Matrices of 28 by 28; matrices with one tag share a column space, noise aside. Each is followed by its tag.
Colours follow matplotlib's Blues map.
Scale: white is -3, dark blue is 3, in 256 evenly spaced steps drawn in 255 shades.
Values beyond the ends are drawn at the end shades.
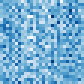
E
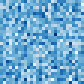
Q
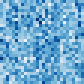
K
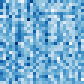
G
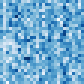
K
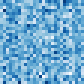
E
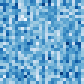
G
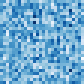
K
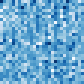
G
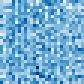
E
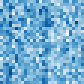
K
